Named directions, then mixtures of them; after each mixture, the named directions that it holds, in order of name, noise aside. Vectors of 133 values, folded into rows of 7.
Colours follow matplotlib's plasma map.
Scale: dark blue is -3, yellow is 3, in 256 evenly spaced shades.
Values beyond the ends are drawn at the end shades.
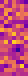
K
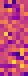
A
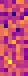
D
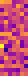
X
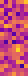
K.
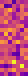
A, K.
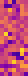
A.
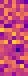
K.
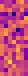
D.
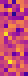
A, D.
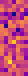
D.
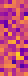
A, D.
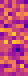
K.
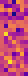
A, D.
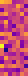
X.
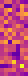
A, K.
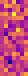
A, D.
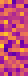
A, X.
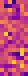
A.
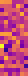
X.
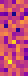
D.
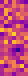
K.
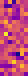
A.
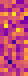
D.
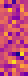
A.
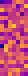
D, X.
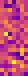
A.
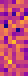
D.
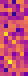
A, D.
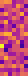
X.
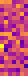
X.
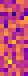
D.
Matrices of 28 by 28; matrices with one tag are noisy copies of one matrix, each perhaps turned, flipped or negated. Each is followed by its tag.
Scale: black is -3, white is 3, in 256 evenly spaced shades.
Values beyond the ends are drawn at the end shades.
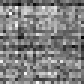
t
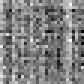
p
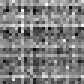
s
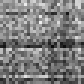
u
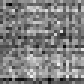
t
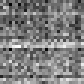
u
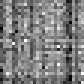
p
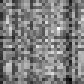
p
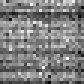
p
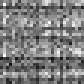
s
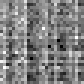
s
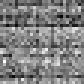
s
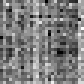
t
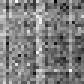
u
